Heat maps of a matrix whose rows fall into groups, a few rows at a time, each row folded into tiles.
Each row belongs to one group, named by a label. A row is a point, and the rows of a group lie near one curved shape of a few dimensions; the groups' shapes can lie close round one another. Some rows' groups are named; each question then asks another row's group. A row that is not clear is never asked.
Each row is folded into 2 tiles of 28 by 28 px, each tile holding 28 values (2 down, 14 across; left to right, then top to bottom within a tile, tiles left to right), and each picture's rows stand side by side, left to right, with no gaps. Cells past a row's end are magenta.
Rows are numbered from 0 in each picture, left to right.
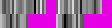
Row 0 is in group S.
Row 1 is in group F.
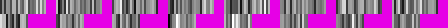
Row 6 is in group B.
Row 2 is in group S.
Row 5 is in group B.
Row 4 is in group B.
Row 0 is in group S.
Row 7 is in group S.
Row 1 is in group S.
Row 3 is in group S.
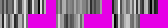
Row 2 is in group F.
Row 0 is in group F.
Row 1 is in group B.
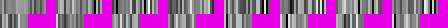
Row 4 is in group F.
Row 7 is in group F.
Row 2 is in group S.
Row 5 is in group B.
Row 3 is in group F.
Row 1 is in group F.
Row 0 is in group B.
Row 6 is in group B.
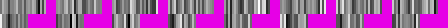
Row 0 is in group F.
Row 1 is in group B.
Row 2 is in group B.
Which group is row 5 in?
F
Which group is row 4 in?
B
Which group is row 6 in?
S
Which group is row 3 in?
S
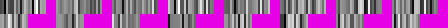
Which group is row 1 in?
B
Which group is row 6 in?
F
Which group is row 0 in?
S
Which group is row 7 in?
F
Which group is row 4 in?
B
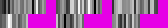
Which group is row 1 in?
F
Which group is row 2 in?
B
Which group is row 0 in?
S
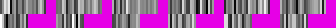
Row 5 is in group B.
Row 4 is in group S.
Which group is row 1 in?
B
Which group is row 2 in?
S
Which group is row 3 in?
F
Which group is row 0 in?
S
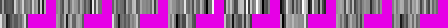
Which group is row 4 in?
F
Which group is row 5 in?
F
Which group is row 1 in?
S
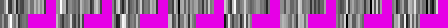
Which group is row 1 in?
S
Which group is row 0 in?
S
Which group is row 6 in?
S
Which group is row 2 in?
S
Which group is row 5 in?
B
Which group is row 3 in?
B
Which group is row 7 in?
B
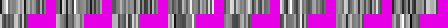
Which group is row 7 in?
S
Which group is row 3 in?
F
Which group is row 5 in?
B
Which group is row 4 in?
B
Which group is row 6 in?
S
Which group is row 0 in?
F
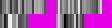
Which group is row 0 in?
S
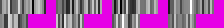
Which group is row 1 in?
B
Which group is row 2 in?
S
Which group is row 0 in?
S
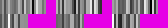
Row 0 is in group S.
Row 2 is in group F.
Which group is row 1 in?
B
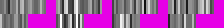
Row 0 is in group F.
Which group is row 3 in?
B
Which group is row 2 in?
S
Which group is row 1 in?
B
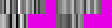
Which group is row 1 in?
B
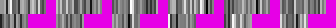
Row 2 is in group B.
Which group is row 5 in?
S
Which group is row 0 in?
B
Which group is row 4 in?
S
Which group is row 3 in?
F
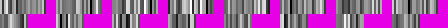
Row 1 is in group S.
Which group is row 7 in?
S
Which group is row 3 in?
F
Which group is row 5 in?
S
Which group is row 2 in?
F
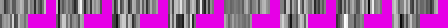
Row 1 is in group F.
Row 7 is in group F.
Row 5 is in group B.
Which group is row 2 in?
S
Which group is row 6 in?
S
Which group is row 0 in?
B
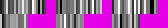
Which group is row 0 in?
F
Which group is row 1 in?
S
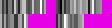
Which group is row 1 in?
S
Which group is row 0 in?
F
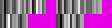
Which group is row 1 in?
S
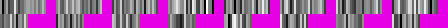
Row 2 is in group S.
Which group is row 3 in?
B
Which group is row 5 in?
S
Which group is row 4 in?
S
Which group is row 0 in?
S
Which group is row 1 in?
B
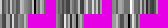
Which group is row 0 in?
S
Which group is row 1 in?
B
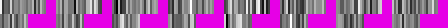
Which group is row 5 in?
S
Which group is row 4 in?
F
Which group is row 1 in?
B
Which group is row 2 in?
S
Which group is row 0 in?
S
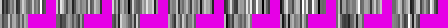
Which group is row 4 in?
F
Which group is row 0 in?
F
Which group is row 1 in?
S
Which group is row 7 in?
B
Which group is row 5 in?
F
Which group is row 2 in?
B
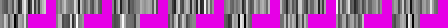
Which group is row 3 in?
S
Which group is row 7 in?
B
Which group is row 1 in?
B
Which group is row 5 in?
B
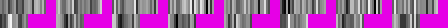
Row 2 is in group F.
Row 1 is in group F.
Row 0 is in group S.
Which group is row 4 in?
S
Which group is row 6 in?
F
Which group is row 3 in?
F
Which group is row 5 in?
S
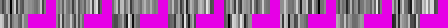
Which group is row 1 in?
B
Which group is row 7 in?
B
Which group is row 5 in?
F
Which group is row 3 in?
B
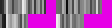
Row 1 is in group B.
